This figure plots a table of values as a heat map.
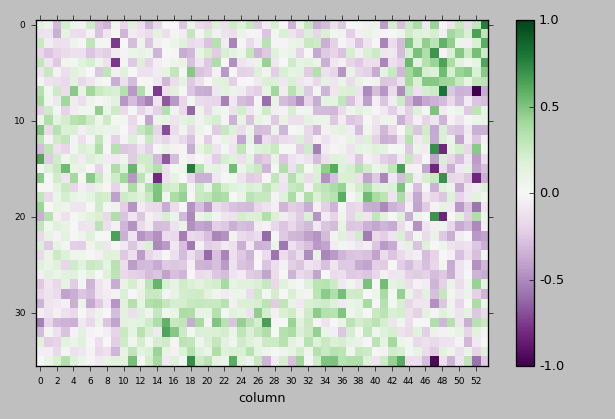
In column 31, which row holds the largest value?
35
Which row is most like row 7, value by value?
16
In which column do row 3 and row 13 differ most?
48
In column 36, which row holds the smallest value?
5
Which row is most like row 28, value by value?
30
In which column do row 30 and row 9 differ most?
18
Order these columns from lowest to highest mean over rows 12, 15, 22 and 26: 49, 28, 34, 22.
49, 22, 28, 34
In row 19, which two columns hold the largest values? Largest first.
0, 7
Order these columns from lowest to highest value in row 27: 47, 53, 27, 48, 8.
47, 48, 8, 53, 27
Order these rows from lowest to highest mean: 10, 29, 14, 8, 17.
8, 14, 10, 29, 17
